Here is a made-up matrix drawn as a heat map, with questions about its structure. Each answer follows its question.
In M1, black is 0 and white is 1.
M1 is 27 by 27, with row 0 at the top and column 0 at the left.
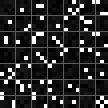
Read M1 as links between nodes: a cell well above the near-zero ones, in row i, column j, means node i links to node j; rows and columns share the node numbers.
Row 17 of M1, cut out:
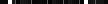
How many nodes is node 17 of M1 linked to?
2
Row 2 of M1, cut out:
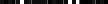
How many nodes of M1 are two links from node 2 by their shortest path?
2
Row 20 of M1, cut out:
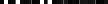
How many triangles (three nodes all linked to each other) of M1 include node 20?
2
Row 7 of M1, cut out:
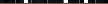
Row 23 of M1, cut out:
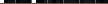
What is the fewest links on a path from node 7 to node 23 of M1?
5
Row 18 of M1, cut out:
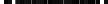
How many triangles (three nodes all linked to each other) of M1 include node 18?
1
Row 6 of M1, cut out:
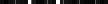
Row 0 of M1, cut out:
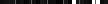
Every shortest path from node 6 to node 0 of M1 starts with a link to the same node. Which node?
node 14
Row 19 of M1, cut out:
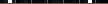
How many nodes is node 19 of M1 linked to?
2
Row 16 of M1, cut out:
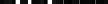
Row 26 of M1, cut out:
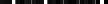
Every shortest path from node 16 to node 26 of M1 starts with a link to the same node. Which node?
node 4
